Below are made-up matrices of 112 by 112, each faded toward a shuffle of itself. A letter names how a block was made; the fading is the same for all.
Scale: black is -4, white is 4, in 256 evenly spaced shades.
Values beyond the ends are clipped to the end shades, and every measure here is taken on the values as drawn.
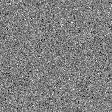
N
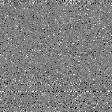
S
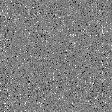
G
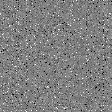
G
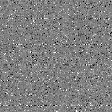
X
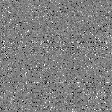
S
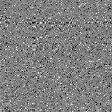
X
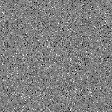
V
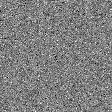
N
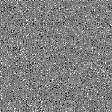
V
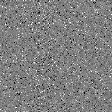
G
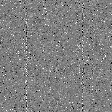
G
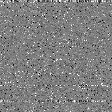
S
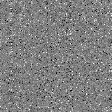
G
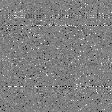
S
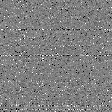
X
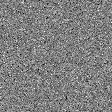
N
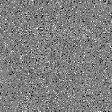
V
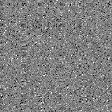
V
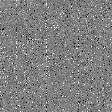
G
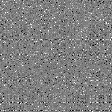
X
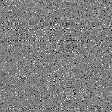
X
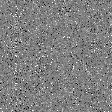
G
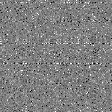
S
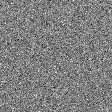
N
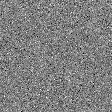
N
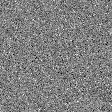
N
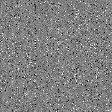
G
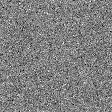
N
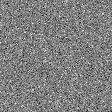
N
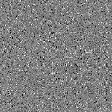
V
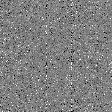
G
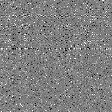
X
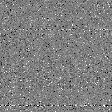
S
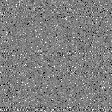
X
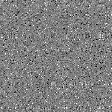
V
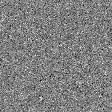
N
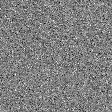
N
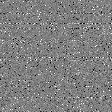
S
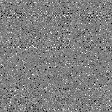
S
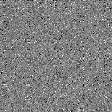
V
